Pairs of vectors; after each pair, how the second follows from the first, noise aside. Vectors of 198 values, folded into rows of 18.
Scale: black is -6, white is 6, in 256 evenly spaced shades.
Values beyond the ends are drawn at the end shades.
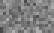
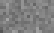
shrunk.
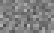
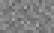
reversed, shrunk.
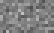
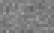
shrunk.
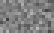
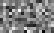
wrapped around, scaled up.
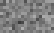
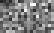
wrapped around, negated, scaled up.
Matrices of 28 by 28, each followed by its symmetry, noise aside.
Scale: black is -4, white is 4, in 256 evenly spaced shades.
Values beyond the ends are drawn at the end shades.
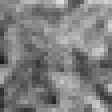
antisymmetric.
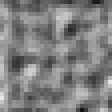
antisymmetric.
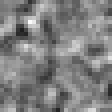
antisymmetric.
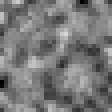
symmetric.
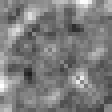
symmetric.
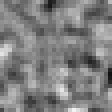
antisymmetric.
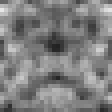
mirrored left to right.
